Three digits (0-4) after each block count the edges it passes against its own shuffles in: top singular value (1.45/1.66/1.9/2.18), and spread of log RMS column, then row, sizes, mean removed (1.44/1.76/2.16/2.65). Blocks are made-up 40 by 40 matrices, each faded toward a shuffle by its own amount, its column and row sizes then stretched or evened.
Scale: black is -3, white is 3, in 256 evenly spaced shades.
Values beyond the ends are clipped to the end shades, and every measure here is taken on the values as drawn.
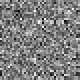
2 1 0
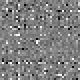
2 1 3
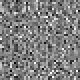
3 0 0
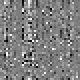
3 4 1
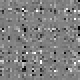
0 3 4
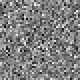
0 0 0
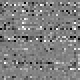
1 1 4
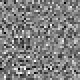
2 1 2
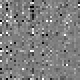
1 3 2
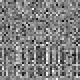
4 2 1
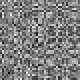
4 2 0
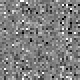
1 3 1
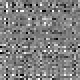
3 1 4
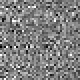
1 1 2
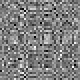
4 2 0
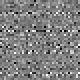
3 0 4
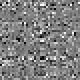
3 1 3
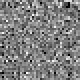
2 0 2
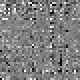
0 3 4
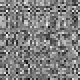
4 3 2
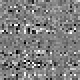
1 2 4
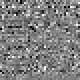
0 0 3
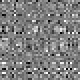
4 1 4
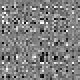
3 4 3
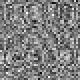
3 1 0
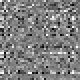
3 2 4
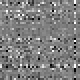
2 3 4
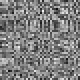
4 0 3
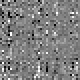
1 4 2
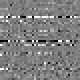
4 0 4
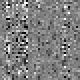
2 4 0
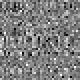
3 0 1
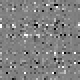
0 3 3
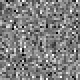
2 1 1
